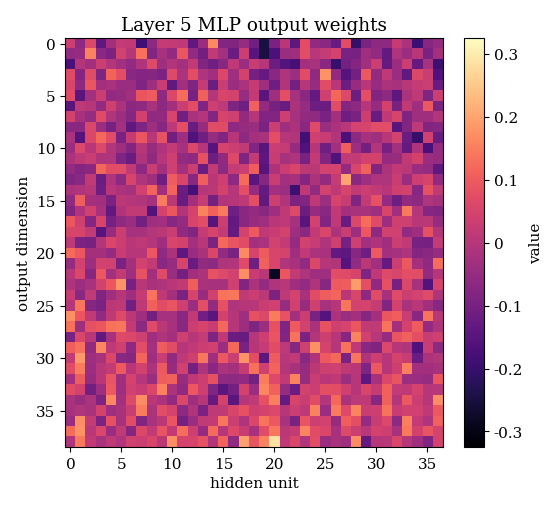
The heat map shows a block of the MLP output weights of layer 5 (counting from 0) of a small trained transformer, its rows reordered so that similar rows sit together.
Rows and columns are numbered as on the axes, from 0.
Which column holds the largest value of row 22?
17
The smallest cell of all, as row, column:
22, 20
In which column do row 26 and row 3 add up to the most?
0
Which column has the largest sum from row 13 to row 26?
15
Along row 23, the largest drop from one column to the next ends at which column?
6
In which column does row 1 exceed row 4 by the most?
7
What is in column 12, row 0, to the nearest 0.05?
-0.15
